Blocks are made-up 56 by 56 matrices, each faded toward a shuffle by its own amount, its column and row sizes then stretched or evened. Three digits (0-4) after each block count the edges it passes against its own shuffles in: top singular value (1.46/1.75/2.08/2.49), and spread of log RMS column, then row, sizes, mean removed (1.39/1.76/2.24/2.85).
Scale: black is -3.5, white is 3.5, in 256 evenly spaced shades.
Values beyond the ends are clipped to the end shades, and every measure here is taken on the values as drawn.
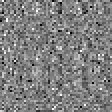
2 1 0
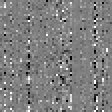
2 4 0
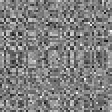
4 1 2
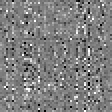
3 4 0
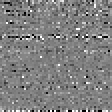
3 0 4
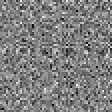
3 2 0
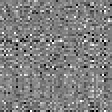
4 2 3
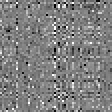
4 3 1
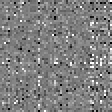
2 3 1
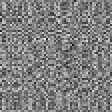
3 1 2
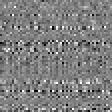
4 0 4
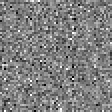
0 1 0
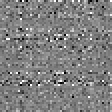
2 2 4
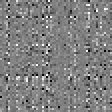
3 4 2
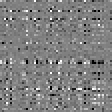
4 3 4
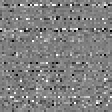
0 0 4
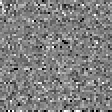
2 0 3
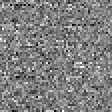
1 1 2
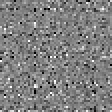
2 2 2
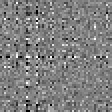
3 3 3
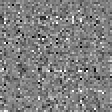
0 3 2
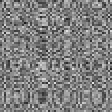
4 2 2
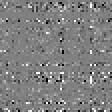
0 3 4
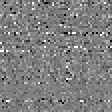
0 0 3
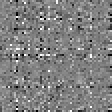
3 3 3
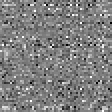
2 1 3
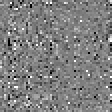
2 3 2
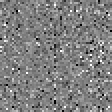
0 2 0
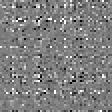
2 2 4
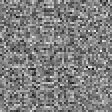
2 0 1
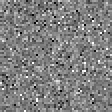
0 0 0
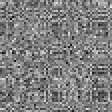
3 0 2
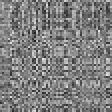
4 4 0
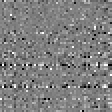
3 1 3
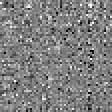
2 2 0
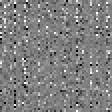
1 4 1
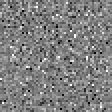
1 1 0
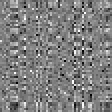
4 4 0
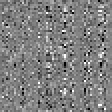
3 4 0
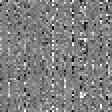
1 4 0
